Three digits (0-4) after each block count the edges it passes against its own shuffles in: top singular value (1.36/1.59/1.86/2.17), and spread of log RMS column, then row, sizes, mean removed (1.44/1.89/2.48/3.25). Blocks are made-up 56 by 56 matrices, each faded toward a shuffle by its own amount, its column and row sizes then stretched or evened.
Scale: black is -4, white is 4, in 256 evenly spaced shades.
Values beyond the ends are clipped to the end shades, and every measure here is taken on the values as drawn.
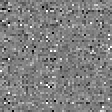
2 1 2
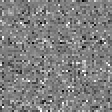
2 2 3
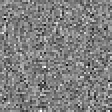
0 1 0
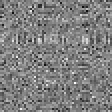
4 1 1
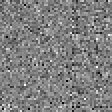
2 1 0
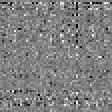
2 1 3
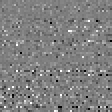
2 0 3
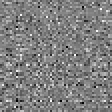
4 1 2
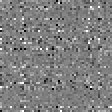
2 2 3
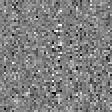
2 3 0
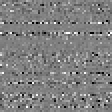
2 0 4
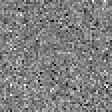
0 1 0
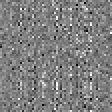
4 3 0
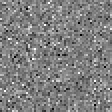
1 1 0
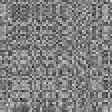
4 1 0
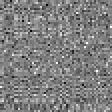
4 0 0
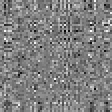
4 2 2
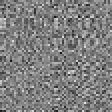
4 1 1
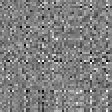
4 2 2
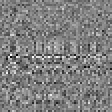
4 1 3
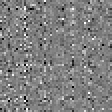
3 3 1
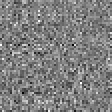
3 1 2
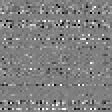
2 1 4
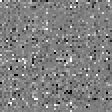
1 1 2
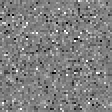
0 0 1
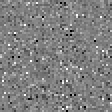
0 1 1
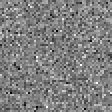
0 0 0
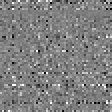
3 2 3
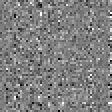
1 3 2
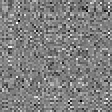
4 1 0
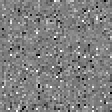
1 2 1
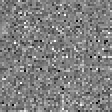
0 1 2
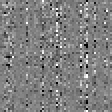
1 4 1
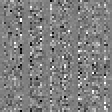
2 4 0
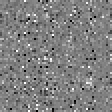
0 2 1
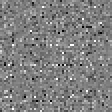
1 2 2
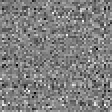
3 1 1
